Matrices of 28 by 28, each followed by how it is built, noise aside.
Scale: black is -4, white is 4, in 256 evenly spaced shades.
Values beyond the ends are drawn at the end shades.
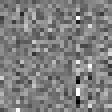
uneven columns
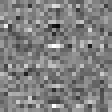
low rank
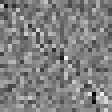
banded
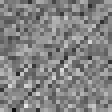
Hankel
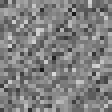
Hankel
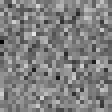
noise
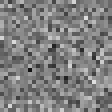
noise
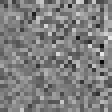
upper triangular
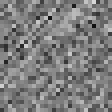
Hankel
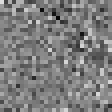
upper triangular
